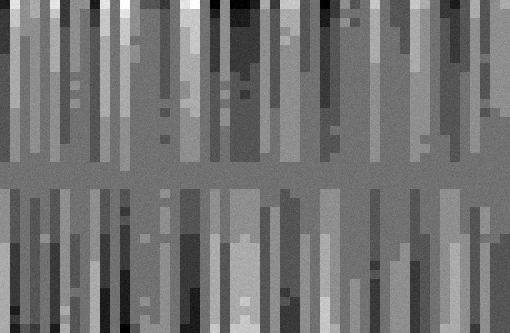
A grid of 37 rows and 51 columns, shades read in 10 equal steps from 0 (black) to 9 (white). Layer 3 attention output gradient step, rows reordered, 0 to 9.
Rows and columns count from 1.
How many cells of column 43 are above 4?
16
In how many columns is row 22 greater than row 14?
12
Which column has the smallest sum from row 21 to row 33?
13
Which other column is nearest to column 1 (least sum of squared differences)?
46
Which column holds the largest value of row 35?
33
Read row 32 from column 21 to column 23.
4 6 3
